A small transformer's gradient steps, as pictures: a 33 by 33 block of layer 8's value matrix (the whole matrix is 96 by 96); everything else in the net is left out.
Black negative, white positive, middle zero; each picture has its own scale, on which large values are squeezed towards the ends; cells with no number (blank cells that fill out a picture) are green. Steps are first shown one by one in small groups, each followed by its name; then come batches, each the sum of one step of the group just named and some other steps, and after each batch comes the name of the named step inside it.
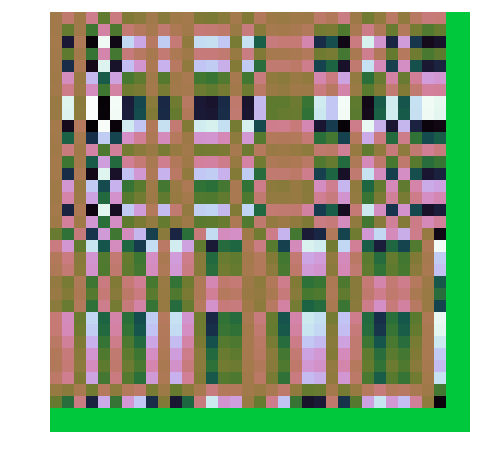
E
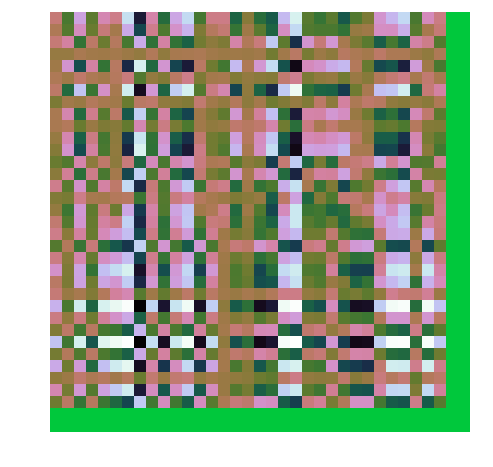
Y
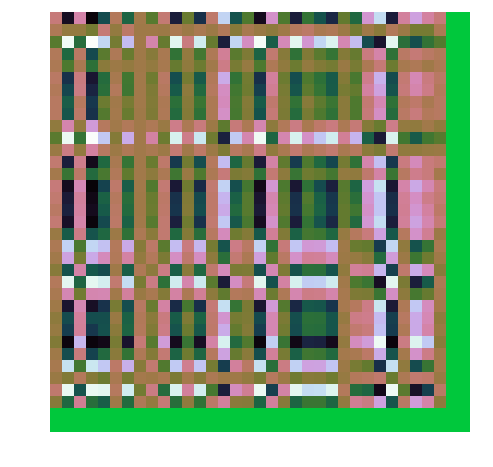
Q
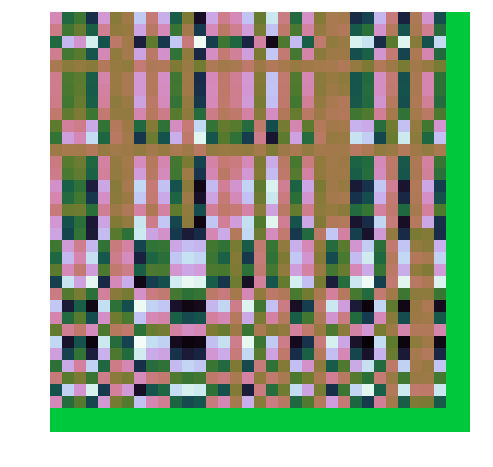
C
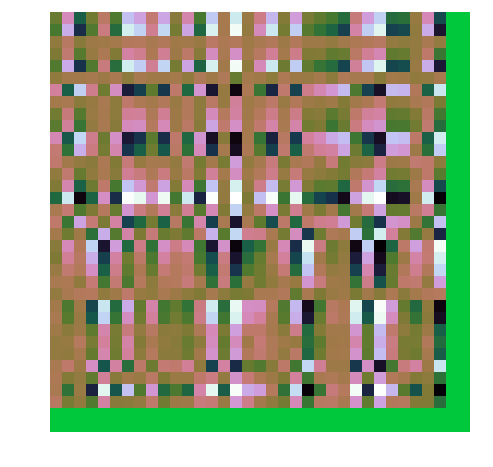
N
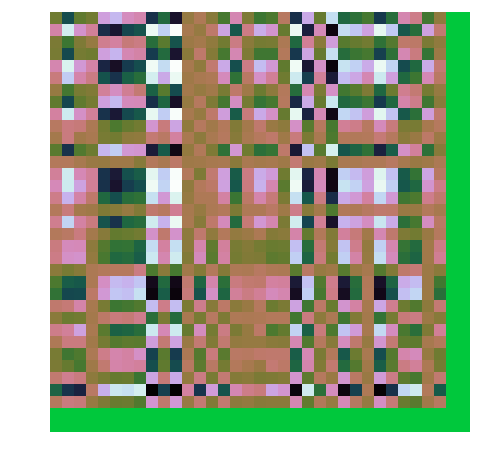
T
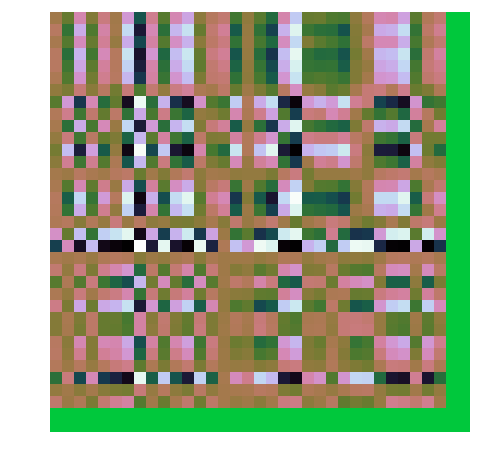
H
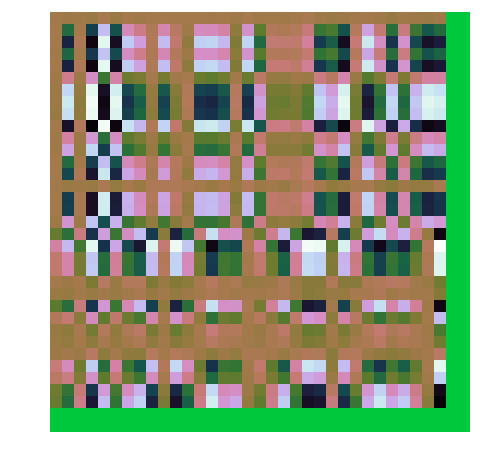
E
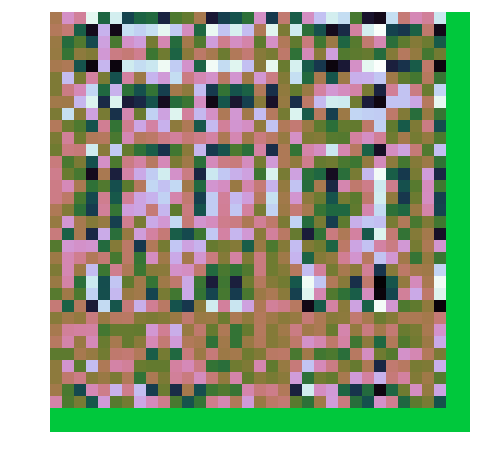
T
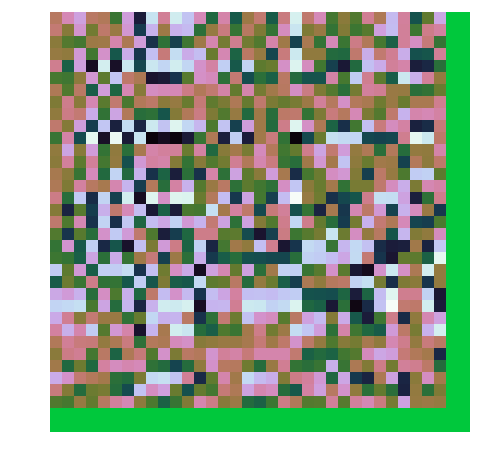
H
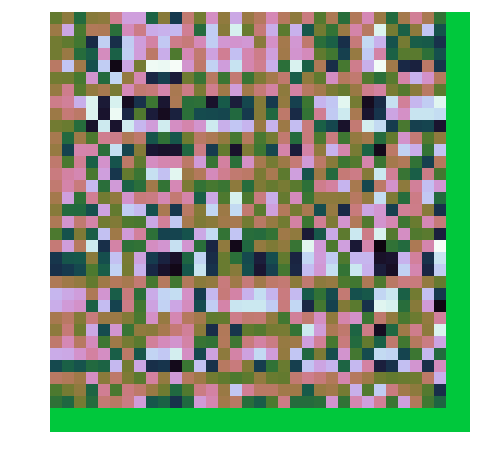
E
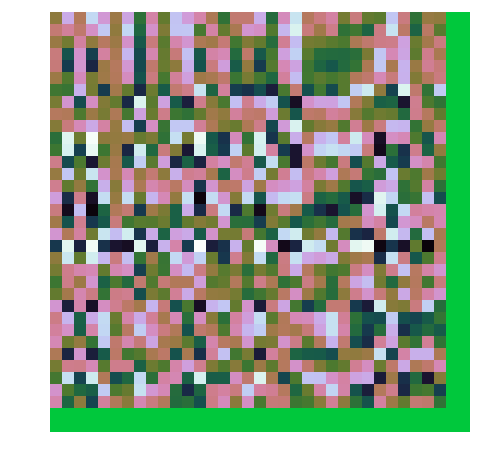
H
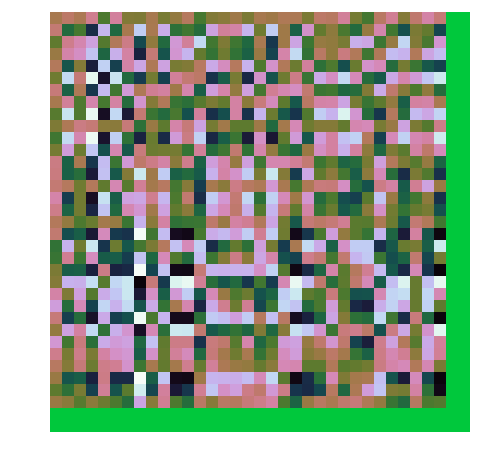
C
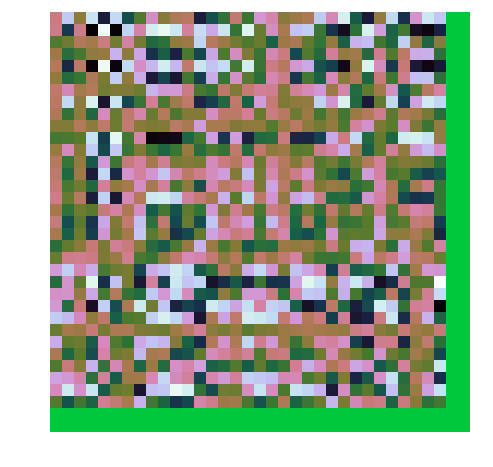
C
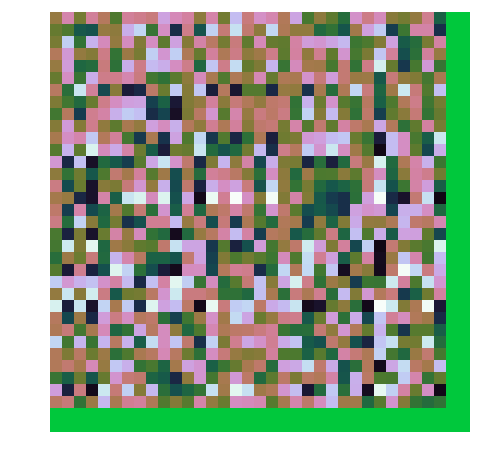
N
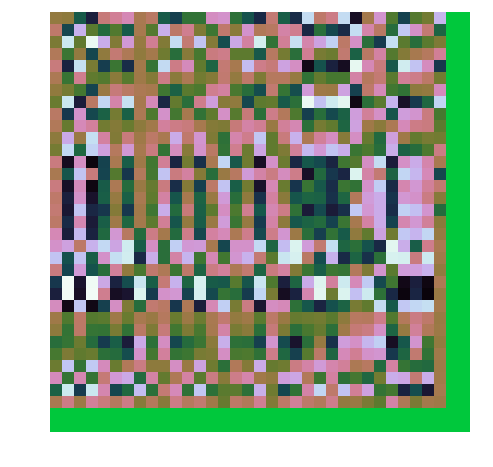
Q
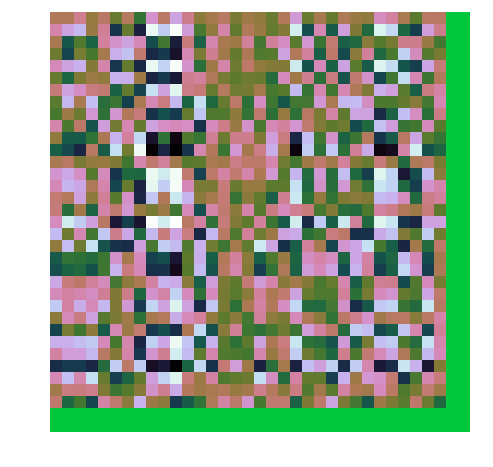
H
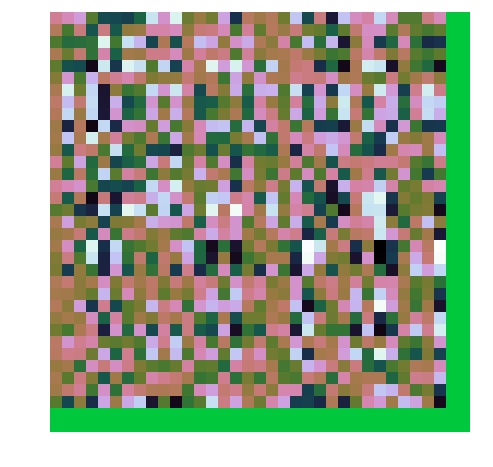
E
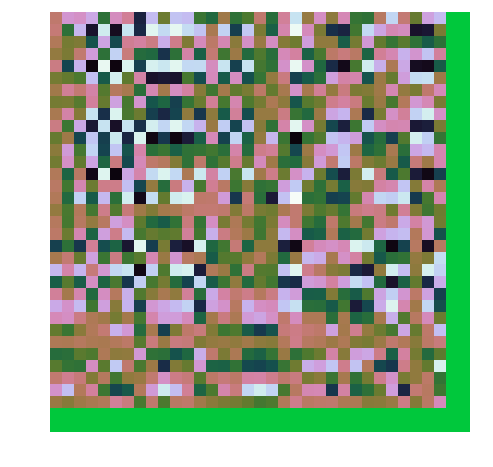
H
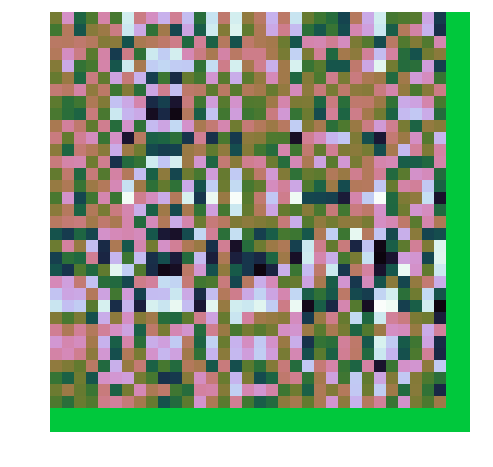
N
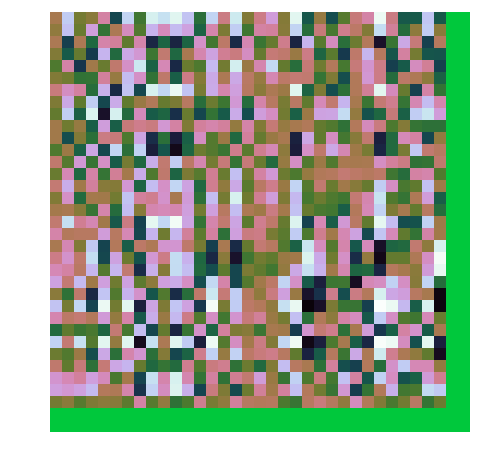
Y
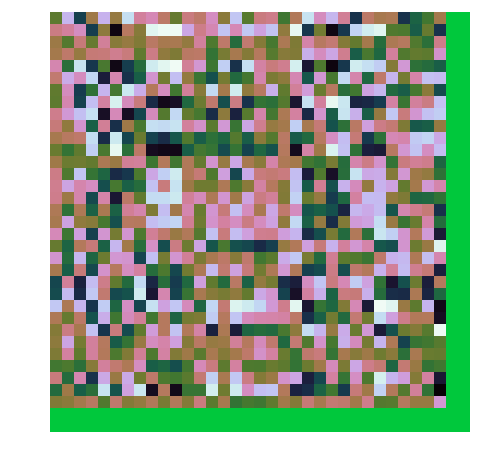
T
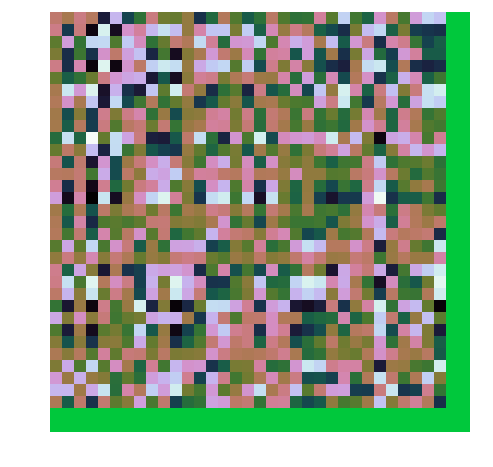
Q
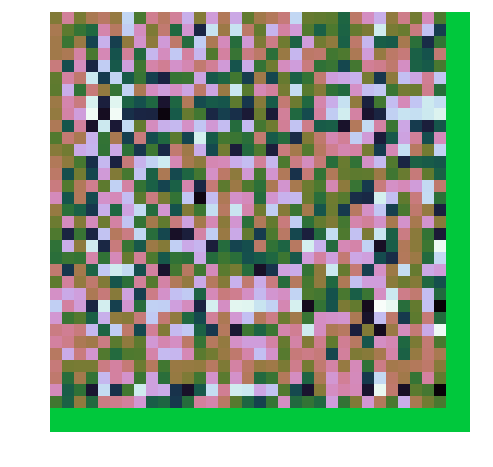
E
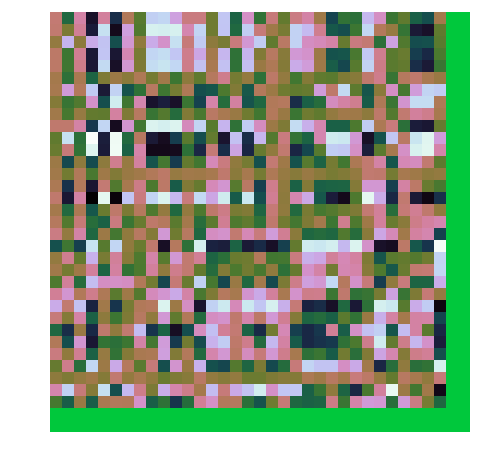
Q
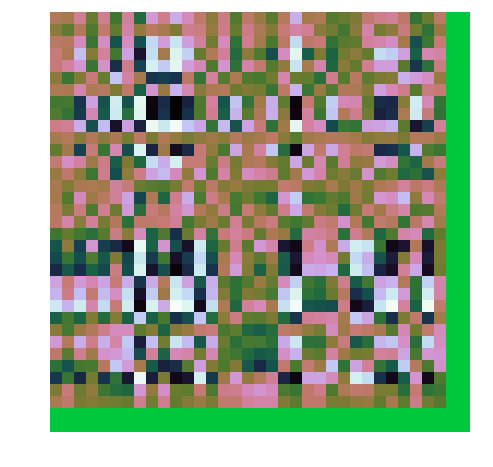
H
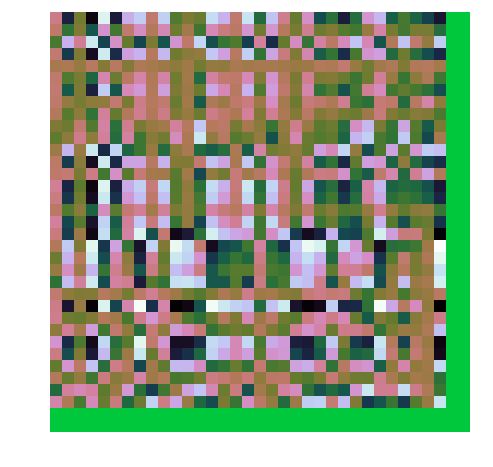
C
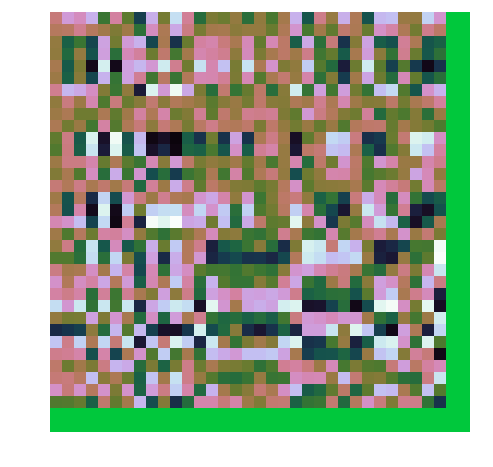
Y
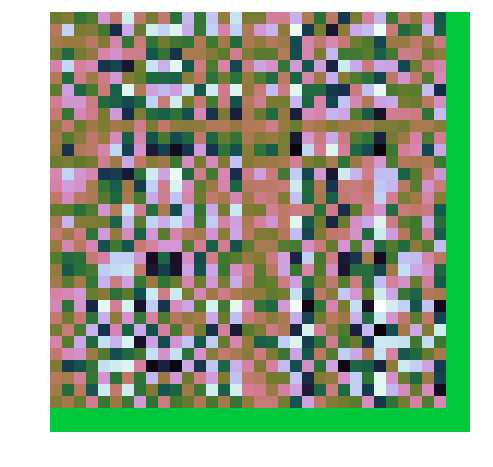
Y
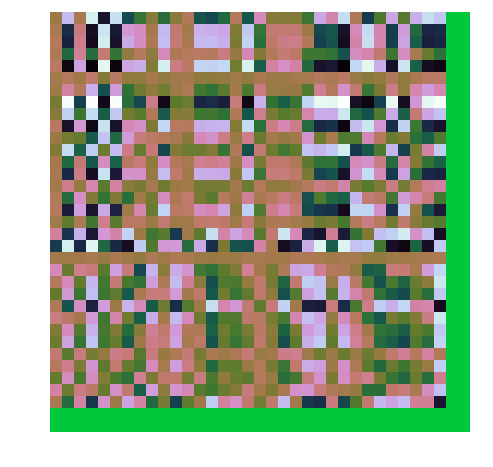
E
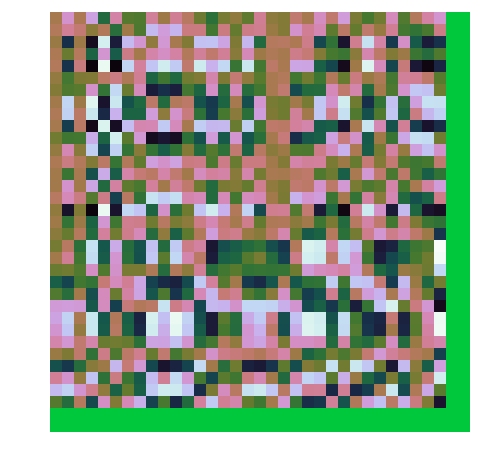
E
